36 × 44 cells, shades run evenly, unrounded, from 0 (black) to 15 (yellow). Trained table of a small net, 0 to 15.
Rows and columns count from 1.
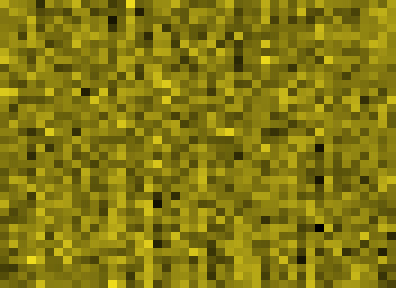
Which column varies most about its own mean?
36
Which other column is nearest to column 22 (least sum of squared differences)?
7
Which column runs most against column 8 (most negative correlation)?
18
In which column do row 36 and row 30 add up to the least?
44
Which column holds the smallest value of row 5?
17
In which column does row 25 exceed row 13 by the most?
5
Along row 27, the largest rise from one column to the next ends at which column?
13
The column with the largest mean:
14
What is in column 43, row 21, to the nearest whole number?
6
